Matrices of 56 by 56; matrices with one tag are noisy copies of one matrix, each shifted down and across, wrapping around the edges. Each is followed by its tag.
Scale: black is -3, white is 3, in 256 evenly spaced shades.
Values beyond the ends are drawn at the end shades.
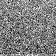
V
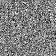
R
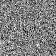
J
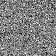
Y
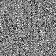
R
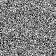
Y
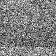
V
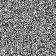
J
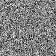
J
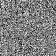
R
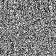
R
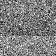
V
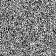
J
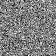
Y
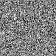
J
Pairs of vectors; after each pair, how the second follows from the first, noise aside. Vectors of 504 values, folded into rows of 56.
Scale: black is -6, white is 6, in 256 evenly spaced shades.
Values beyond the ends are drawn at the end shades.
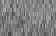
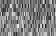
negated, scaled up.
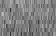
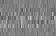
wrapped around, negated, partly zeroed.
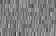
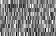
negated, scaled up.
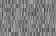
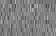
wrapped around, partly zeroed.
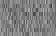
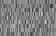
sign-scrambled.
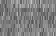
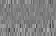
wrapped around, negated, partly zeroed.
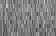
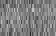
wrapped around.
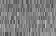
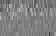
wrapped around, negated, partly zeroed.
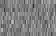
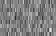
wrapped around.
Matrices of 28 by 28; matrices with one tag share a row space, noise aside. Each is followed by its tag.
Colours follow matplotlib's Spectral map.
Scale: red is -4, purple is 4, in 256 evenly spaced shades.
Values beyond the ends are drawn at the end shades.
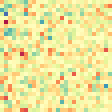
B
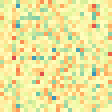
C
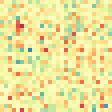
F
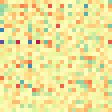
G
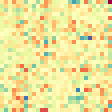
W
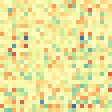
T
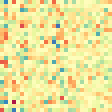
B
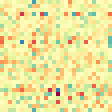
G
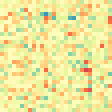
W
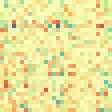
B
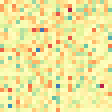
G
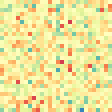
G
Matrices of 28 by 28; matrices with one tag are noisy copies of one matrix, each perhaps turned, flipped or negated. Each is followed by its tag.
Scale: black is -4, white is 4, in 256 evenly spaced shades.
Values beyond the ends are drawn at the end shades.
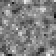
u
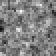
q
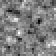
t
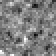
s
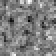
q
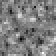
t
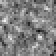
s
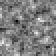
t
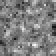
q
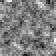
u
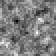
t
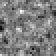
q
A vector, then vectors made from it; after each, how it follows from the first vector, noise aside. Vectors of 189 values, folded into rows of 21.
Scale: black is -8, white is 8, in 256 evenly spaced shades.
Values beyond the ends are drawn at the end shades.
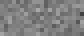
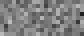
scaled up.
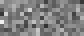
reversed, negated, scaled up.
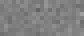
negated, shrunk.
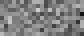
scaled up.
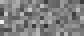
reversed, negated, scaled up.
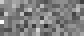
reversed, negated, scaled up.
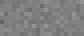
reversed, shrunk.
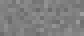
negated, shrunk.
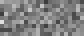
reversed, negated, scaled up.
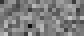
wrapped around, scaled up.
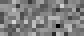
wrapped around, scaled up.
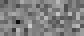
wrapped around, scaled up.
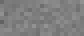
reversed, shrunk.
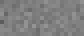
reversed, shrunk.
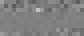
wrapped around, negated, partly zeroed.
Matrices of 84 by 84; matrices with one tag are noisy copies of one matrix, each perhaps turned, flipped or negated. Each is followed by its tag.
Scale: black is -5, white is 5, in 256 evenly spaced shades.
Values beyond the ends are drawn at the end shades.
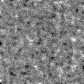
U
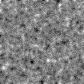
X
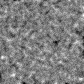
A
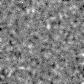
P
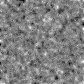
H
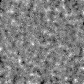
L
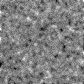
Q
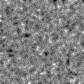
P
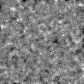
A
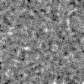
P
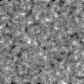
Q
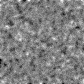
H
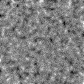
L
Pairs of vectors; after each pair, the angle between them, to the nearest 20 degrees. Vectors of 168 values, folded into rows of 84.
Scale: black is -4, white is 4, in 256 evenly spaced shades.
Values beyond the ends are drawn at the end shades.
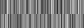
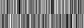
140 degrees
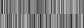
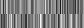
140 degrees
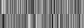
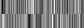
160 degrees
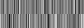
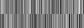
100 degrees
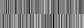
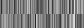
100 degrees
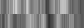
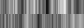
60 degrees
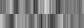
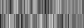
140 degrees
